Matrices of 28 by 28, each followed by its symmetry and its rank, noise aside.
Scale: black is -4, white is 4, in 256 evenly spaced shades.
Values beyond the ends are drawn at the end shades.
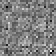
symmetric, rank six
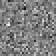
antisymmetric, rank eight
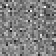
antisymmetric, rank six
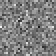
no symmetry, rank eight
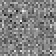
no symmetry, rank six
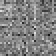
no symmetry, rank seven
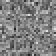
antisymmetric, rank six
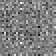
no symmetry, rank six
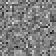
antisymmetric, rank eight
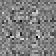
no symmetry, rank six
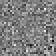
no symmetry, rank seven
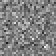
symmetric, rank six
